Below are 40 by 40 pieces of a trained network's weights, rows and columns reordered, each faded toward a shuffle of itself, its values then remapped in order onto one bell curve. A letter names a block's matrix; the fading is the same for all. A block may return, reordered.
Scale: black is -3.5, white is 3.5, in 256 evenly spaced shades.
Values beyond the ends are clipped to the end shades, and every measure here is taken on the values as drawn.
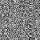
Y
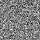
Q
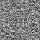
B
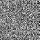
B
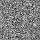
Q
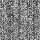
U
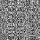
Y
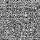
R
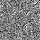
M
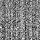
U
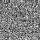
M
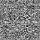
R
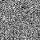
M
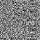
B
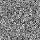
Q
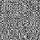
Y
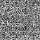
R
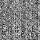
U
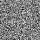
M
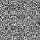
Y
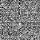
R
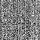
U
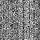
U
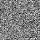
M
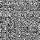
R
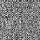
Y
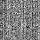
U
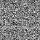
R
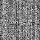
U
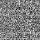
R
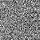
Q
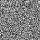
B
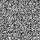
Q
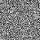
Q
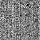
U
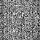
U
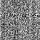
U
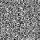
M
